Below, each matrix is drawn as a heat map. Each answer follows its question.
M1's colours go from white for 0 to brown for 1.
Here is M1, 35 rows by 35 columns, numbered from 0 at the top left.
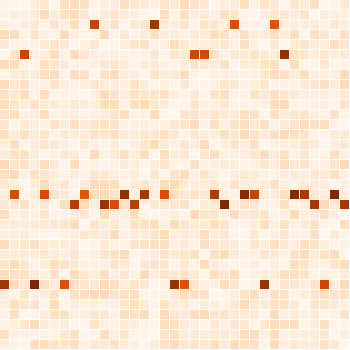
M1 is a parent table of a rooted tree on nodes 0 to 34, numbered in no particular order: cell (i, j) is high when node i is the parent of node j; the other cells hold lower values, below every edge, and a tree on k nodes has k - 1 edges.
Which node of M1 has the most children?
19
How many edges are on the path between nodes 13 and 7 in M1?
2
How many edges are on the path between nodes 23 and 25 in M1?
4
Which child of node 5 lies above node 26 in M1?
28
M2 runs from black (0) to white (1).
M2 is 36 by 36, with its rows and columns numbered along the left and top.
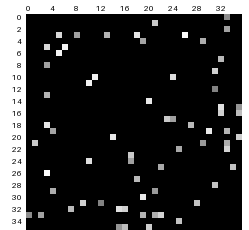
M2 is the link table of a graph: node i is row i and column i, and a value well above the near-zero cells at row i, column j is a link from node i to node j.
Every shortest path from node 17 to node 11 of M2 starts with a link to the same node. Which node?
node 24
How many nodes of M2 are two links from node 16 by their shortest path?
3
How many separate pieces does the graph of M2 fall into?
5
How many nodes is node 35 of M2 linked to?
3
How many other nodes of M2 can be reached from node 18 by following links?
7
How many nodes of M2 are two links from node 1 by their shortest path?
2
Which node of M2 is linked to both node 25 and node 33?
node 22
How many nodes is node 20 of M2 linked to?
2
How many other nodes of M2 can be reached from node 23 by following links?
4
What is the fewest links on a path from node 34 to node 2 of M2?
4
